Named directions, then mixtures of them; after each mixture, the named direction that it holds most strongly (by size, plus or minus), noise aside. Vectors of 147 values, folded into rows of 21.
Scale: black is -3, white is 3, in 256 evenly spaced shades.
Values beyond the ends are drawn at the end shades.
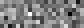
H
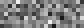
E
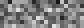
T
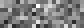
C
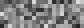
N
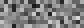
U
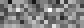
T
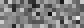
U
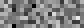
U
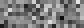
E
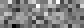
T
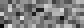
N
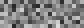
U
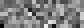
N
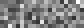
H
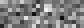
C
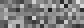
N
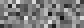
E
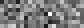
E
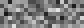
T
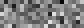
U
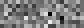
E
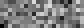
N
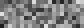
N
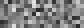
U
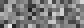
N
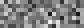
U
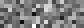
C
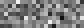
E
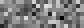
E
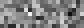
H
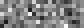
H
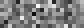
C
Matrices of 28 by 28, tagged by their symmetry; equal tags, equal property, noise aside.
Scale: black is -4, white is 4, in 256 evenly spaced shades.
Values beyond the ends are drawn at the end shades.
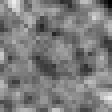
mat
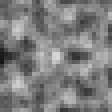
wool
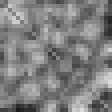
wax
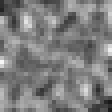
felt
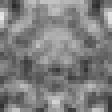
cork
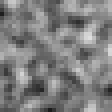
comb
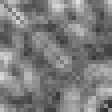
wax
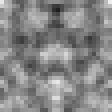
cork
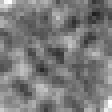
mat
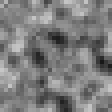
wax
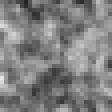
comb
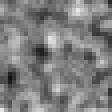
comb
